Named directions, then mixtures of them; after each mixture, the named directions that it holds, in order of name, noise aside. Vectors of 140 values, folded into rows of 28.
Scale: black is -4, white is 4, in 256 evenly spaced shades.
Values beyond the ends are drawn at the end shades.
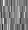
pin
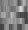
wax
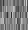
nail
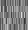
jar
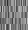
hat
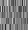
hat.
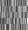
hat.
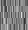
jar.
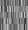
jar.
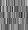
jar.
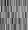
hat, jar.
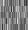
jar, nail, pin.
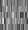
nail, pin, wax.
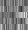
jar, nail, wax.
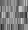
hat, nail, wax.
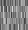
jar.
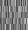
hat.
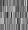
nail.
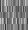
hat, jar, nail.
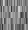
hat, pin, wax.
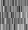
jar, pin, wax.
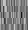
jar, pin.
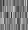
nail.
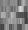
wax.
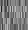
hat, jar, pin.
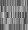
jar, nail, wax.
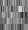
hat, pin, wax.
